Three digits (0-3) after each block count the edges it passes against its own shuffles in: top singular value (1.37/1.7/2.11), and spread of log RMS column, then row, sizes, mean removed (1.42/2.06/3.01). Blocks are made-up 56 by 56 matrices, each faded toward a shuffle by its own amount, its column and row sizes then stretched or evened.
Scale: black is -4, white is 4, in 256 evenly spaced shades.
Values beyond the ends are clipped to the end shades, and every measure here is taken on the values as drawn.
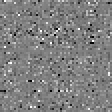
0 1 2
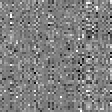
3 2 0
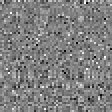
3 0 1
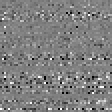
1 0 3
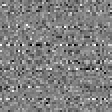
3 0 2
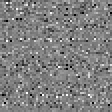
0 0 2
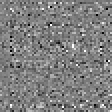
2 1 2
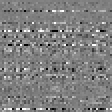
3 1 3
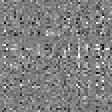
2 2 2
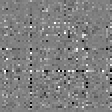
2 2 2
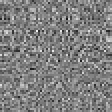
3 0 2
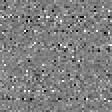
0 0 2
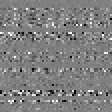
2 0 3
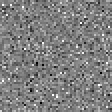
2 0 0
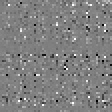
0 2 2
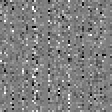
0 3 0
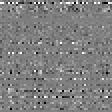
2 1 3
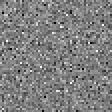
1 0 1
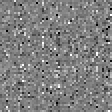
1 2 0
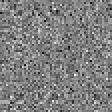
2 0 0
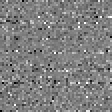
0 0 2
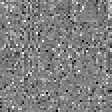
2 0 0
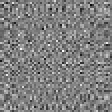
3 1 1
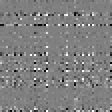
3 2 3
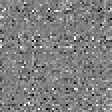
2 1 2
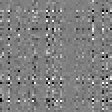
3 3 2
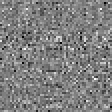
2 0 2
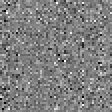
0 2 1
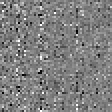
0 2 1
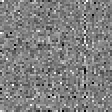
2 1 1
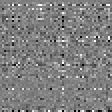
2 1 3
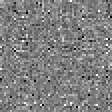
2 1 1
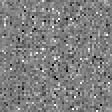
0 1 0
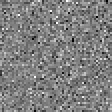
1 1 0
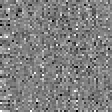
2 1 1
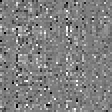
2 2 0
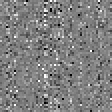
2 2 0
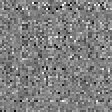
2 0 2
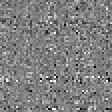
0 2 2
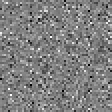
2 1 0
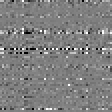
3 0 3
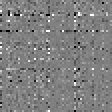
1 2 2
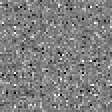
0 1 1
